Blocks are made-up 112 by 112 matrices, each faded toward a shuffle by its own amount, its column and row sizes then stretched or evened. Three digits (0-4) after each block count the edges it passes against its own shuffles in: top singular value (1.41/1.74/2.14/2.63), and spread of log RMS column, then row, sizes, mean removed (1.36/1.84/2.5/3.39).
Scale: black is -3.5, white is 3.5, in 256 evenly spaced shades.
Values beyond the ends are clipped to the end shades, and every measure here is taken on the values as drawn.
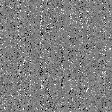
0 3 0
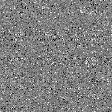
2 1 2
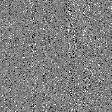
2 3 0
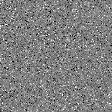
1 1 1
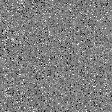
1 2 0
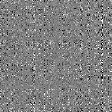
2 4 3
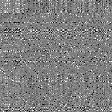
4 0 3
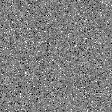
1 1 1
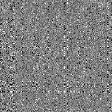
3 3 2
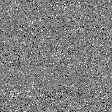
0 0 2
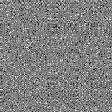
4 0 0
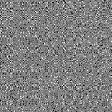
4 2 2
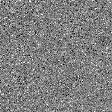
0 1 0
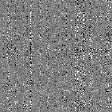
1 4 2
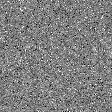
0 0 0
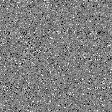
1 0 2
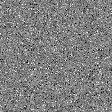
1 0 1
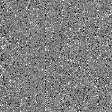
1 3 0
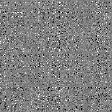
2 3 3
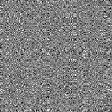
4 2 2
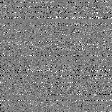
0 1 4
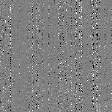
3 4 0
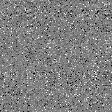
2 1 1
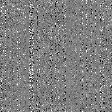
1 4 0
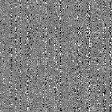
3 4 1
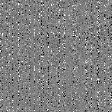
1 4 1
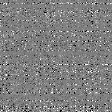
1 2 4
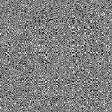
4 3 2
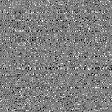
4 0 3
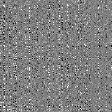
3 4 2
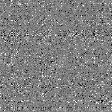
3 2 3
